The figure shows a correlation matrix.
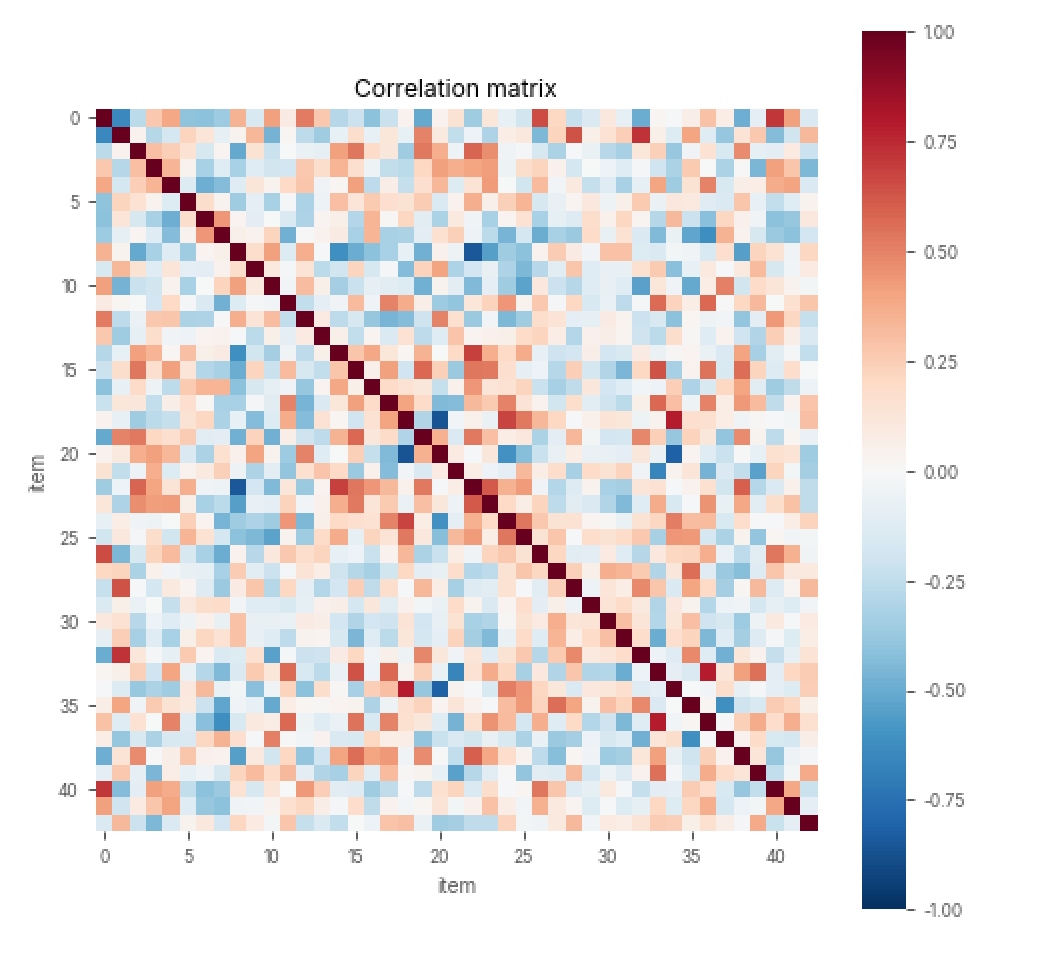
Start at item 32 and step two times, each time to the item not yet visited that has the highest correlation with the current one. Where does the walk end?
28
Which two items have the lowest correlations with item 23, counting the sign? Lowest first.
8, 31
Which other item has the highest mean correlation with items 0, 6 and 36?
26
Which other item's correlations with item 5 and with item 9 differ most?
25
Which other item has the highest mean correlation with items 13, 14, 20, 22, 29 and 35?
3
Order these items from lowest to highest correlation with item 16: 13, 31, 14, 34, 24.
31, 13, 24, 34, 14
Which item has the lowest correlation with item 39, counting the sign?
21
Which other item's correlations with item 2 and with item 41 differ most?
0
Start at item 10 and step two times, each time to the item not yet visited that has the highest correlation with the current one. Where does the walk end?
7
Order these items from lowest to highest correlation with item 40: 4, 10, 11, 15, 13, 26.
15, 11, 10, 13, 4, 26
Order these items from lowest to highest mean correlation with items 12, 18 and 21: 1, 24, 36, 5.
1, 36, 5, 24
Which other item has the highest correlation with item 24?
18
